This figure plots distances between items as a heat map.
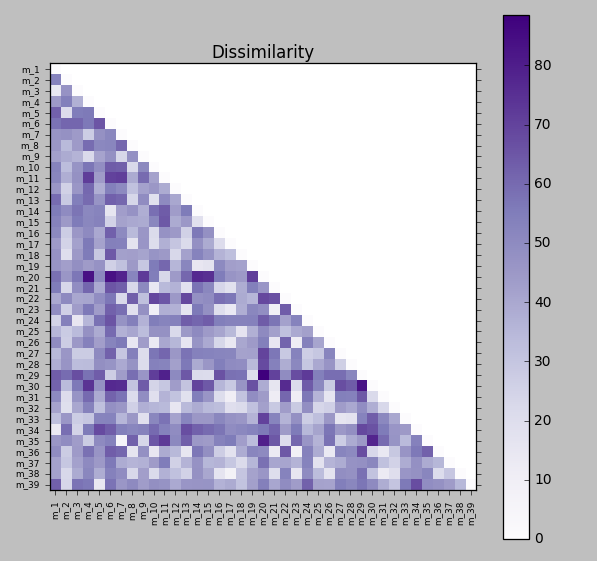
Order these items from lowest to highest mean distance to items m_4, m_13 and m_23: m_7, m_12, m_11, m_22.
m_12, m_7, m_11, m_22
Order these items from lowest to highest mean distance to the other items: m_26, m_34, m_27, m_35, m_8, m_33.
m_26, m_8, m_33, m_27, m_35, m_34
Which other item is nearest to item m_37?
m_25
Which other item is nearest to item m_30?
m_21
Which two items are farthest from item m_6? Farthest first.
m_20, m_30
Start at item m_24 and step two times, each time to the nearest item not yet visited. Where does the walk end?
m_1
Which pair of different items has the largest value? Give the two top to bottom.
m_20, m_29
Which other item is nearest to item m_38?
m_17
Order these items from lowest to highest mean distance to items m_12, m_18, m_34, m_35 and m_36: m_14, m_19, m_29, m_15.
m_19, m_15, m_14, m_29
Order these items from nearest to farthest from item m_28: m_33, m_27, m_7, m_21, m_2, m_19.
m_33, m_27, m_19, m_7, m_2, m_21
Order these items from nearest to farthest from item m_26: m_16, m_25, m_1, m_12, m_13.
m_13, m_16, m_12, m_25, m_1
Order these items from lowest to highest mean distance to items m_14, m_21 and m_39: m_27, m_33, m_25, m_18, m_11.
m_18, m_25, m_11, m_33, m_27
